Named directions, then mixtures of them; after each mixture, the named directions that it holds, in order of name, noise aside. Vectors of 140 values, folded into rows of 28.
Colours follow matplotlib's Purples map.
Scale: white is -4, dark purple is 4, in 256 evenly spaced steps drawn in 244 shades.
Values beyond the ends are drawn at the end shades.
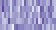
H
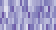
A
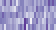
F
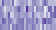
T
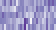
F.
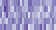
A.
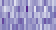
T.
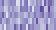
A, F, H.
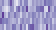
A, F, T.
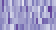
H, T.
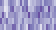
A.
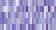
A, F, T.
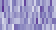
H.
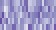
A.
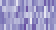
F, T.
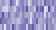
A, F, T.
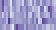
H, T.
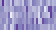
H, T.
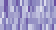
A.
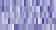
H.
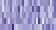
H.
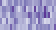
A, F, T.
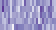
H.
